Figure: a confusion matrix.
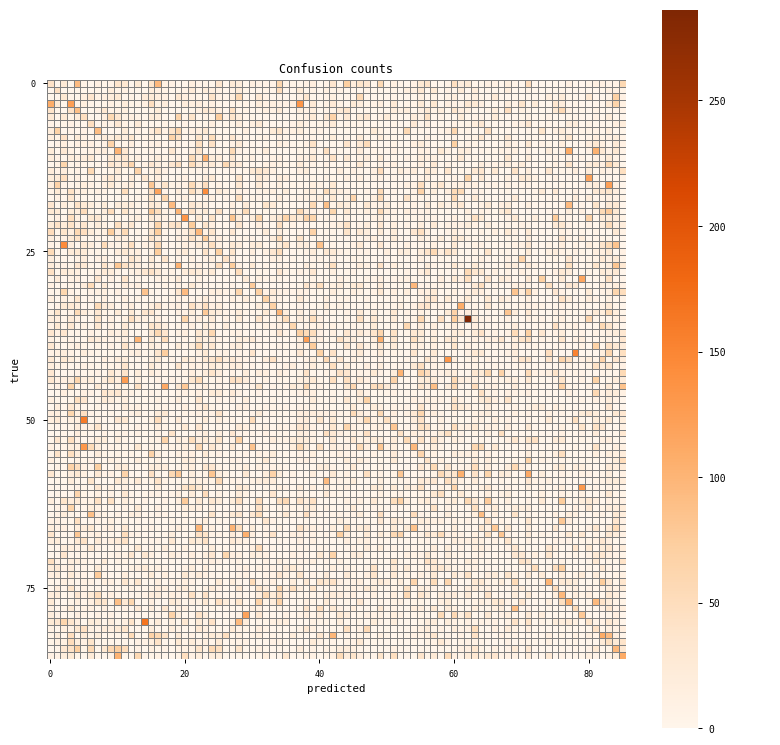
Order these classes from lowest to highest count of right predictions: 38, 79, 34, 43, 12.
43, 12, 79, 34, 38
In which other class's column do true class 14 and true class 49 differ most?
80
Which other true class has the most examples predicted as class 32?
76
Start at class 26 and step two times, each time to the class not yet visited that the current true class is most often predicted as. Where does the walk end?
42
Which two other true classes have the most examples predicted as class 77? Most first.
10, 18
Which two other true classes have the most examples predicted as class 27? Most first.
66, 20
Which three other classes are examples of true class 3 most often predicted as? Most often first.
37, 0, 84
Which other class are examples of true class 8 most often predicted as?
18
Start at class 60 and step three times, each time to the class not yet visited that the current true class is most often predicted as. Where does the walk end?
73
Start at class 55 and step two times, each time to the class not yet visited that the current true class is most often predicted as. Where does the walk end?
83
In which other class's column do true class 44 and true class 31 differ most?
11
